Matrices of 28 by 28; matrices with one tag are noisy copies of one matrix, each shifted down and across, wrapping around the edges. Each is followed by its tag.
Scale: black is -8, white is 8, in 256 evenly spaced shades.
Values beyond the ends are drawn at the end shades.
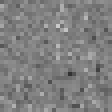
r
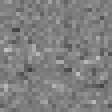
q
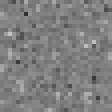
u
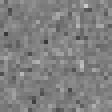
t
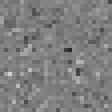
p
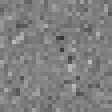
p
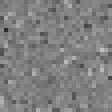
u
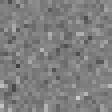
u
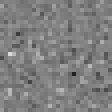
q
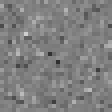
t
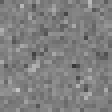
p
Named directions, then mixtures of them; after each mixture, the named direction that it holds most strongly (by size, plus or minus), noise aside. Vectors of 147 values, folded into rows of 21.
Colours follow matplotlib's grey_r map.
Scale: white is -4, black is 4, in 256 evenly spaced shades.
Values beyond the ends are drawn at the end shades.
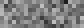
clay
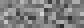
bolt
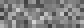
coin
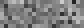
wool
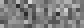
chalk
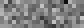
clay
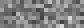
bolt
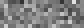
wool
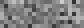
wool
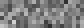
coin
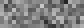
clay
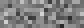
bolt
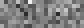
chalk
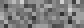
wool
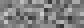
bolt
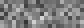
coin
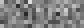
chalk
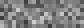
coin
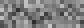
coin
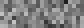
clay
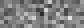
bolt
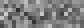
coin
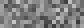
clay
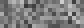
wool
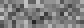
coin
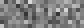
chalk
